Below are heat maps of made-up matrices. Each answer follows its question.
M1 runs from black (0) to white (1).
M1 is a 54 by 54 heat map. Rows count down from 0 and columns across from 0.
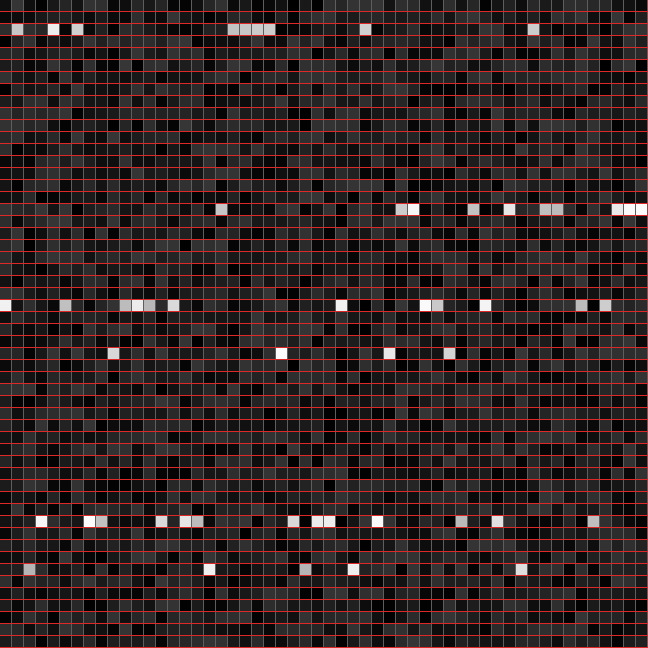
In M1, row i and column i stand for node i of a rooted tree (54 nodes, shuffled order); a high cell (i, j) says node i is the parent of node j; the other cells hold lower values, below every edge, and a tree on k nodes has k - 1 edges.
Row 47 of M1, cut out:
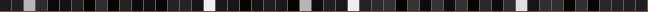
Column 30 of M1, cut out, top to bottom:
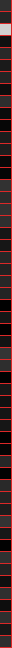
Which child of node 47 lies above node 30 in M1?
2
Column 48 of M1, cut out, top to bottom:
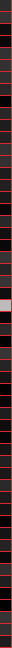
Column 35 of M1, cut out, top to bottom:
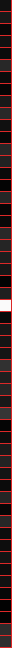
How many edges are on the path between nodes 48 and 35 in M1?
2
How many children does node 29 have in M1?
4
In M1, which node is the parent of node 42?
17
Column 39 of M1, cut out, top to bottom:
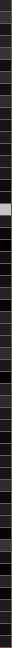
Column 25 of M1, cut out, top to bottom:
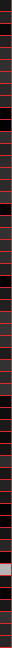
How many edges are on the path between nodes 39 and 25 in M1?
3
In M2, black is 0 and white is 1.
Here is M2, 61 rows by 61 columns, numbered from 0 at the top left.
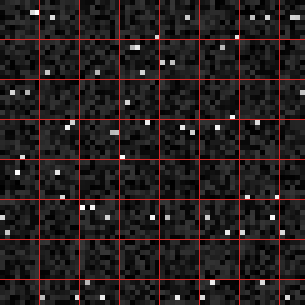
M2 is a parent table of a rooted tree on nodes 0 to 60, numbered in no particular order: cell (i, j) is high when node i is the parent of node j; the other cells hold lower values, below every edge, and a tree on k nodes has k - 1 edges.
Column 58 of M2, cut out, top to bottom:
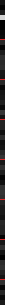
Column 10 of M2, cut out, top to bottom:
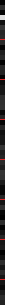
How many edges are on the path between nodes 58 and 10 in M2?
2
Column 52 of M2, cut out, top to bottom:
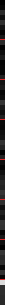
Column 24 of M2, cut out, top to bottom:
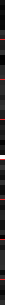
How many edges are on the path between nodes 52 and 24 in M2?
7
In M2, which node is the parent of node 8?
59
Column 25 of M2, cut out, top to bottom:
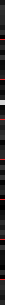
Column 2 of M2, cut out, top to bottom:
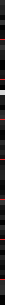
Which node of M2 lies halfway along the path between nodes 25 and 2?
41
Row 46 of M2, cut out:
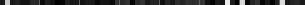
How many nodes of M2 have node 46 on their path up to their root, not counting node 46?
7
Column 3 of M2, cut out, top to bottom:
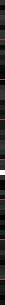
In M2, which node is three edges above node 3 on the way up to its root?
39
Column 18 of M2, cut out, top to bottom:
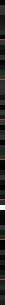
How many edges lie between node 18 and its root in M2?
9
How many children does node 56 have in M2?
3
